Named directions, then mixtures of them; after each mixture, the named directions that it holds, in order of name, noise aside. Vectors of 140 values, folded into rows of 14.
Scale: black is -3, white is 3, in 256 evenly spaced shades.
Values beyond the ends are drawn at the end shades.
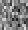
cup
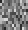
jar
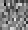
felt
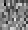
felt.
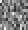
cup, jar.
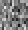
cup.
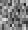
cup, jar.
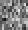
cup, jar.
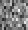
cup.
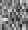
cup, jar.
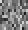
jar.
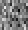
cup.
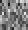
felt, jar.
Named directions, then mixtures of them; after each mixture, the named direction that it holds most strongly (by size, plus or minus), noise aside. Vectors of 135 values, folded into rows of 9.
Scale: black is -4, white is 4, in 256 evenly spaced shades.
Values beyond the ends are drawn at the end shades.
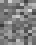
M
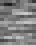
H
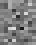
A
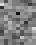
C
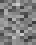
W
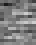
H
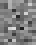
A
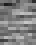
H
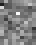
C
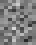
W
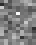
C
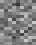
W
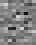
A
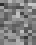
M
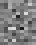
A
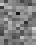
C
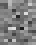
A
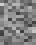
W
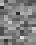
C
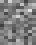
M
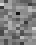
C
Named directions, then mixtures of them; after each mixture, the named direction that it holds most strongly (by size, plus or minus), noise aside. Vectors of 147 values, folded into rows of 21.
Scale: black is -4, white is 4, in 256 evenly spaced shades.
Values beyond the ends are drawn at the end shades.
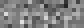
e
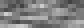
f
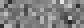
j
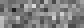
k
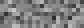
k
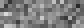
j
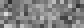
j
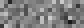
j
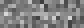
e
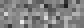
e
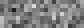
k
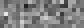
e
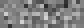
e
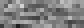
f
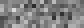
k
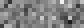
j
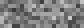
k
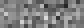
e
